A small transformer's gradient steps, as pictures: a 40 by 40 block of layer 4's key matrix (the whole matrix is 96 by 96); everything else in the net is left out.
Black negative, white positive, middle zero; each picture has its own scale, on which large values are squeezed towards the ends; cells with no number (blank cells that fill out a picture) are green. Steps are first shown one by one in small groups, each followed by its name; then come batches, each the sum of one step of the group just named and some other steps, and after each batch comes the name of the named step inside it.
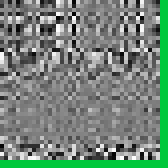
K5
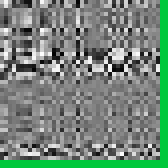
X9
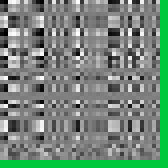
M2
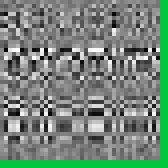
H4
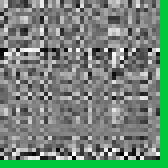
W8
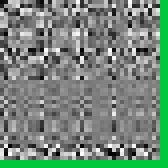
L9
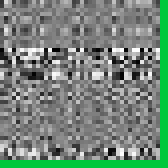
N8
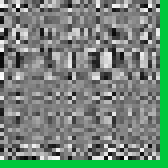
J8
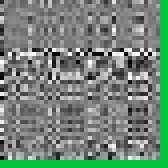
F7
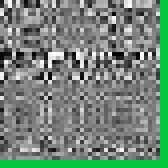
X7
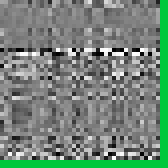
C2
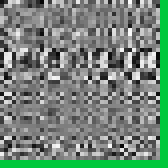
L9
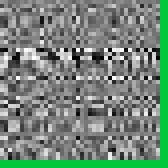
H4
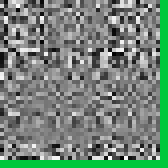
J8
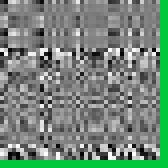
M2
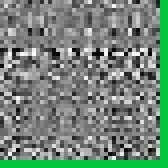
C2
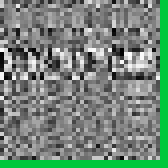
J8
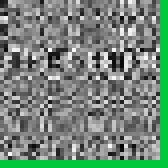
H4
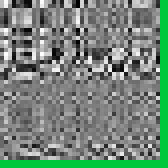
X9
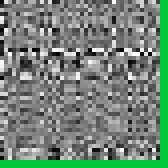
F7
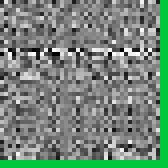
F7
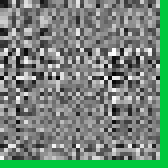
M2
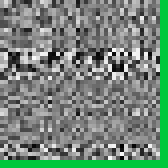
X9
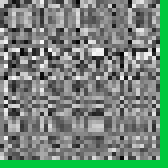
H4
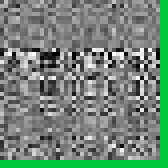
F7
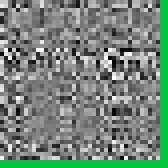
J8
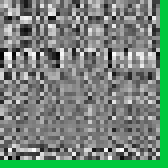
W8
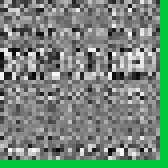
N8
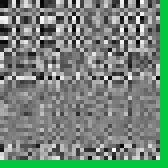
K5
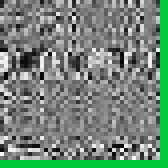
K5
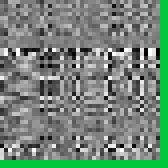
M2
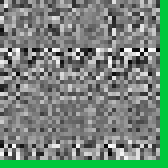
F7
